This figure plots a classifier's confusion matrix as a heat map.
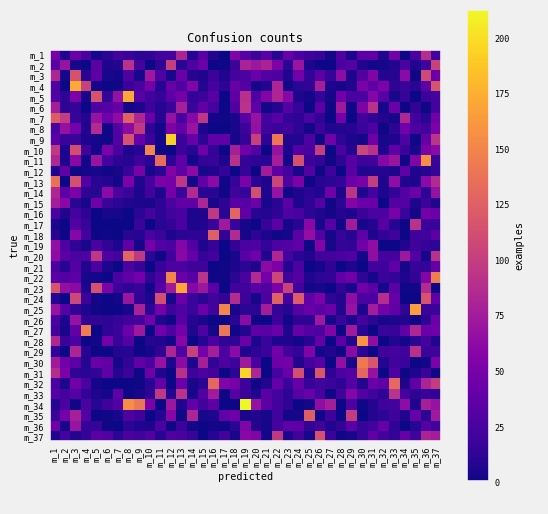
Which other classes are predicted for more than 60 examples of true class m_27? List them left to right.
m_4, m_9, m_17, m_29, m_35
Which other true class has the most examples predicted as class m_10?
m_3
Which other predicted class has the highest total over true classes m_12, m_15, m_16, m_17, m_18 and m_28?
m_30
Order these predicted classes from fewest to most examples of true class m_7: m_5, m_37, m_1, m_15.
m_37, m_5, m_15, m_1
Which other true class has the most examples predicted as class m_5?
m_23
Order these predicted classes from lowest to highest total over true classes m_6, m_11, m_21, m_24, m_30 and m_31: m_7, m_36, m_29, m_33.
m_7, m_29, m_33, m_36
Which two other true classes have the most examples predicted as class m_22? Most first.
m_9, m_24
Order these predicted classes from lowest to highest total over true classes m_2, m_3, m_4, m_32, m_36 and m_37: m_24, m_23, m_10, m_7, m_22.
m_7, m_23, m_10, m_24, m_22
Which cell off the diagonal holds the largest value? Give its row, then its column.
m_34, m_19
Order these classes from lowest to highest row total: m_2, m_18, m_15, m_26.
m_26, m_18, m_15, m_2
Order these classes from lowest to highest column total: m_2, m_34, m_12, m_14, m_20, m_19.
m_34, m_2, m_14, m_20, m_12, m_19
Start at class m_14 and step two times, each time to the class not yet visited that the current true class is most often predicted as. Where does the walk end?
m_8
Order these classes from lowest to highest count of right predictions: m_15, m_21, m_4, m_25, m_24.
m_25, m_21, m_15, m_4, m_24
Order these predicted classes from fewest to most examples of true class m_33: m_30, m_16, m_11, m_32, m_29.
m_32, m_30, m_29, m_16, m_11
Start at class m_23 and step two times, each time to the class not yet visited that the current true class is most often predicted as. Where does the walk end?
m_1
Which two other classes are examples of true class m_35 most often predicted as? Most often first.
m_25, m_29
